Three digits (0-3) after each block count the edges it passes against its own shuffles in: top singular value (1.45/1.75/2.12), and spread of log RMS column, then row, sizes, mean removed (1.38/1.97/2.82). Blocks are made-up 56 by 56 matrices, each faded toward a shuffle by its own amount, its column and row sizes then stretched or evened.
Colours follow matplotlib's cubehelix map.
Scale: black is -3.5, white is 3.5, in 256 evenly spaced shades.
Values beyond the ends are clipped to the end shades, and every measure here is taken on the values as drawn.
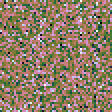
1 1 0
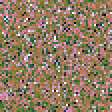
1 1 0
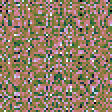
3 2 0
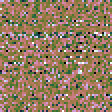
1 0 3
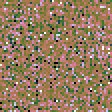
0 1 0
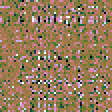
3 2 2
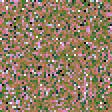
0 1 1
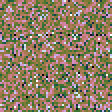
1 0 1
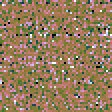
0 0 2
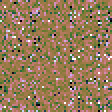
1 2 1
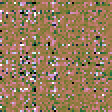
1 2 2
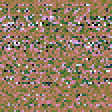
1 0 3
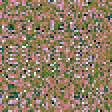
3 1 1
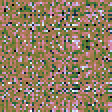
3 1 2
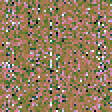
1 2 0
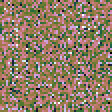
1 1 0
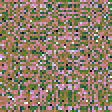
3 0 0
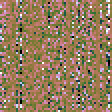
1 3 0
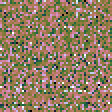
0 0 1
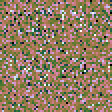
1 1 1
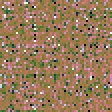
1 1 1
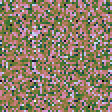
1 1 0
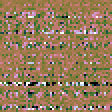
2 1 3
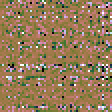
0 2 3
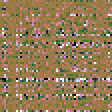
2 2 3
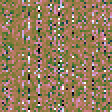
1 3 0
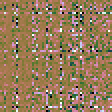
2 3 2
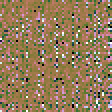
2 3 1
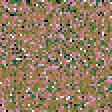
1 0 1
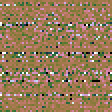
1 0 3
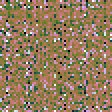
1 2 2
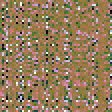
3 3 1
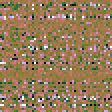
2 1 3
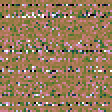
0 0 3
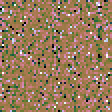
0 1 0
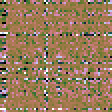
3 2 3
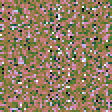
1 2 0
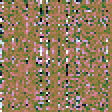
2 3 1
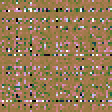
2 2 3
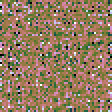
0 2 2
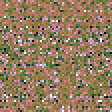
0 1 2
